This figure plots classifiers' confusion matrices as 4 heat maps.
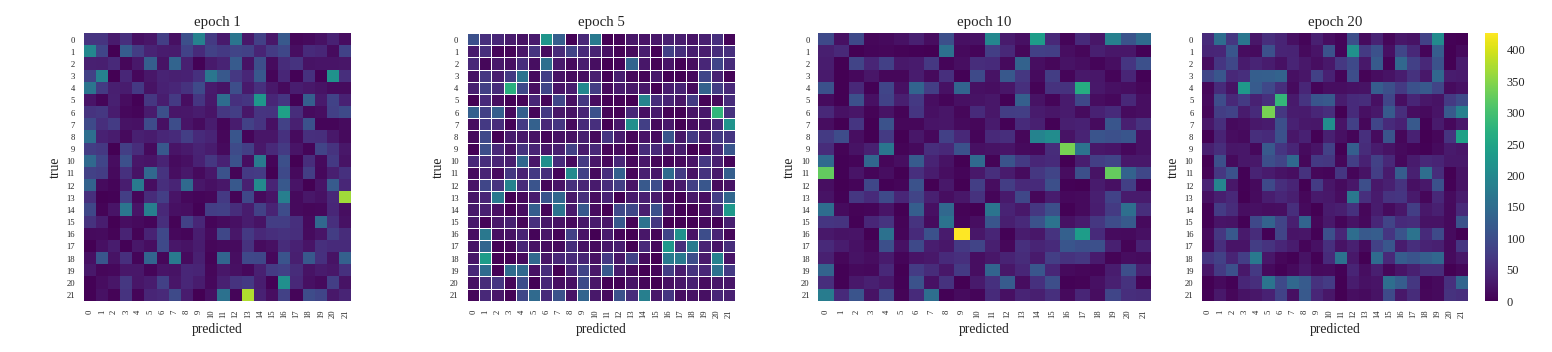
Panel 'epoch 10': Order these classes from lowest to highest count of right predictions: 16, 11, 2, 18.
18, 11, 2, 16
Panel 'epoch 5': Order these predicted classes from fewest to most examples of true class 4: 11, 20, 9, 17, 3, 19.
11, 17, 20, 19, 9, 3
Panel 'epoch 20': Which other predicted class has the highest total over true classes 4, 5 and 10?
6
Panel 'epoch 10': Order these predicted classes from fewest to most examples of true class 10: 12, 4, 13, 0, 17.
4, 17, 13, 12, 0
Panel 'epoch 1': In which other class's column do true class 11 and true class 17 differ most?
5
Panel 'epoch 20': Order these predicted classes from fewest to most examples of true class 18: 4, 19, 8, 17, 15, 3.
8, 15, 3, 17, 19, 4
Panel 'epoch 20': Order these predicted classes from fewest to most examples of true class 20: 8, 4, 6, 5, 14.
14, 4, 6, 8, 5
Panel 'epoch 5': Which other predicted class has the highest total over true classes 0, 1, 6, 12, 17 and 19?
20
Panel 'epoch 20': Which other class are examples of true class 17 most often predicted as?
15
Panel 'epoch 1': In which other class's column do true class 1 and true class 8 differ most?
3
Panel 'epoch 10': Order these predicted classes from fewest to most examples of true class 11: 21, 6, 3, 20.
3, 6, 21, 20
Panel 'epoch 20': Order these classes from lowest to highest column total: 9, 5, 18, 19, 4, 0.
0, 9, 18, 4, 19, 5
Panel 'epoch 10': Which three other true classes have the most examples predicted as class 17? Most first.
4, 16, 9
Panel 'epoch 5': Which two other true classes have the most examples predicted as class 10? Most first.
0, 6
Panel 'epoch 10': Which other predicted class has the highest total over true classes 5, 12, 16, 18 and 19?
9
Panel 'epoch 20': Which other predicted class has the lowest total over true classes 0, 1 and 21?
11
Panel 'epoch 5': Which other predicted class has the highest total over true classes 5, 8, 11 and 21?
14
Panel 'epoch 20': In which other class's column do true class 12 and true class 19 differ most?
1
